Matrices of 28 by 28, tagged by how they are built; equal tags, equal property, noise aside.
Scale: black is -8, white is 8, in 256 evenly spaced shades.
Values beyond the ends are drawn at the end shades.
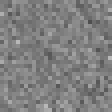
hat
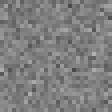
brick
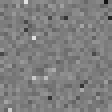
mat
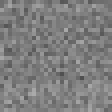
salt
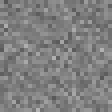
hat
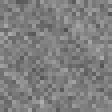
hat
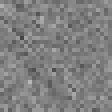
hat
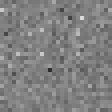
mat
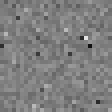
mat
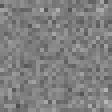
salt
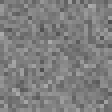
hat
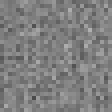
salt
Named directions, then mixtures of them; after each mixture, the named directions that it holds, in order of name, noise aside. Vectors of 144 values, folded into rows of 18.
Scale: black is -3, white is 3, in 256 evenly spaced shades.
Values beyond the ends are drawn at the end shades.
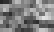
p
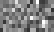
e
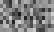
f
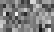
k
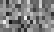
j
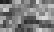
p.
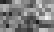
p.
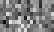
j.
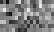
j, p.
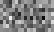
f.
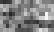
p.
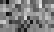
j, p.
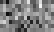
j, p.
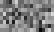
f, k.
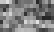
p.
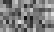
f, p.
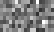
e, f.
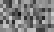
f.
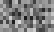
f.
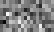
j, k.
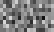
f, j.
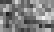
k, p.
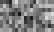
f, p.
